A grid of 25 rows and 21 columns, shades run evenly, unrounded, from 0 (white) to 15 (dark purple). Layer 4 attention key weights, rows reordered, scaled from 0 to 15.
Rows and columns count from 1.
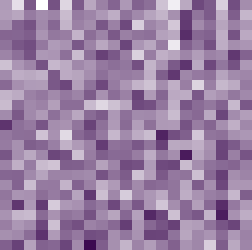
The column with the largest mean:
8
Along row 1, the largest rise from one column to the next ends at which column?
5
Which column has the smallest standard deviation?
21
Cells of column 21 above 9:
4
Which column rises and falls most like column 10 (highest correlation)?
20
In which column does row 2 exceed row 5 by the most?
15
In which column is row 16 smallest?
7
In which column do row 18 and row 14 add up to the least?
17
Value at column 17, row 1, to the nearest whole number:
11
